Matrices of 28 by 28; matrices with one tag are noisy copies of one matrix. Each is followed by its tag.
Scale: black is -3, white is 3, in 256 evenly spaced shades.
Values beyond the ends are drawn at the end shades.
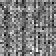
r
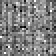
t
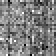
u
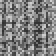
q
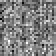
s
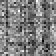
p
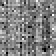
p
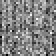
t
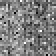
u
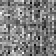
u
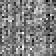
t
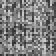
t
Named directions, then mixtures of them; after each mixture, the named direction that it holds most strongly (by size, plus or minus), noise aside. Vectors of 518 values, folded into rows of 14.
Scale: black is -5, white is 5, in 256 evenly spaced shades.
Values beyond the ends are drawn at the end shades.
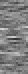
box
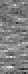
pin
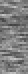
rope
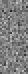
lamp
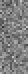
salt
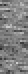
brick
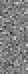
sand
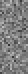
salt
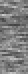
rope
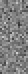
lamp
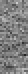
pin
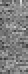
brick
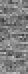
rope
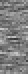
box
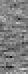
pin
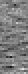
pin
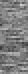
box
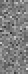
sand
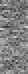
brick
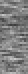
rope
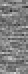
rope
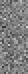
salt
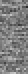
rope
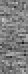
rope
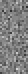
lamp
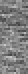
rope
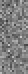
salt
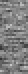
brick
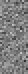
sand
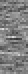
box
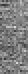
brick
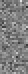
salt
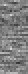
rope
